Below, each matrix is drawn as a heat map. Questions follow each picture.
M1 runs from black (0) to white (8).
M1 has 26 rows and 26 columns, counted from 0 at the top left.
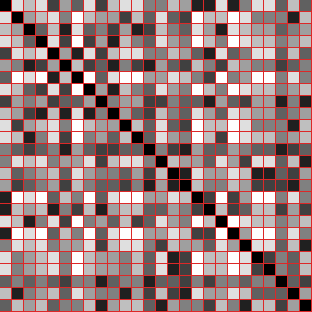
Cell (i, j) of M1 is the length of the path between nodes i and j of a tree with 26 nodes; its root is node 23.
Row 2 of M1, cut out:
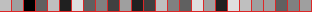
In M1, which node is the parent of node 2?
5
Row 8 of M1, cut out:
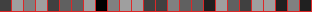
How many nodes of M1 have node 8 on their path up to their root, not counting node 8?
9
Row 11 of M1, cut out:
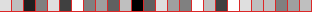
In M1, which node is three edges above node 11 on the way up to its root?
12
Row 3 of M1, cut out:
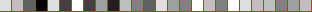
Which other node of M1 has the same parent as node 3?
7
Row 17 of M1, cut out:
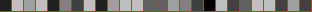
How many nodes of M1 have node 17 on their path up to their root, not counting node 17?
5
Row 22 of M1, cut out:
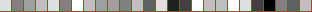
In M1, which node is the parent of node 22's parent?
15
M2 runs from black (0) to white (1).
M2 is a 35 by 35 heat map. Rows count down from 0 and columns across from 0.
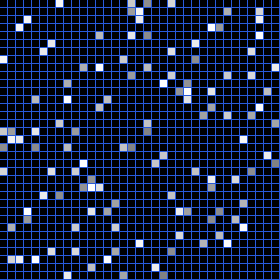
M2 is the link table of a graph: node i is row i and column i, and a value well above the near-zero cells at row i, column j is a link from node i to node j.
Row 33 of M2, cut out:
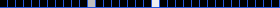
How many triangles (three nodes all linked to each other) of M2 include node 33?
0
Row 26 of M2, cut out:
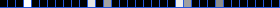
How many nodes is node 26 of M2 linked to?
6
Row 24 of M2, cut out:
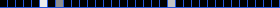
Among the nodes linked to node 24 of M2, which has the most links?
node 21
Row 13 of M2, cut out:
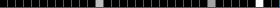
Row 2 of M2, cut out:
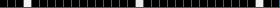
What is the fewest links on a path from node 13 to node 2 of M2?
2
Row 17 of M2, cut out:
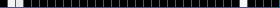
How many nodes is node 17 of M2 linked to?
3
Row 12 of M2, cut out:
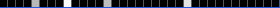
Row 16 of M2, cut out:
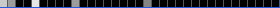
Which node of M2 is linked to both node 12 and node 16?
node 4
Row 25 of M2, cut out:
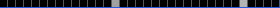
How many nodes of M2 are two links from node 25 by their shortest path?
3
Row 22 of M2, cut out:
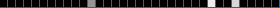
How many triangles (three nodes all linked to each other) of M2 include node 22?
1
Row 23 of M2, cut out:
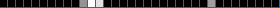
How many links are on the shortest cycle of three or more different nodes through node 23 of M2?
3
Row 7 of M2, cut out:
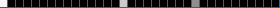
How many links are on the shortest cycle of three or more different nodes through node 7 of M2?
4
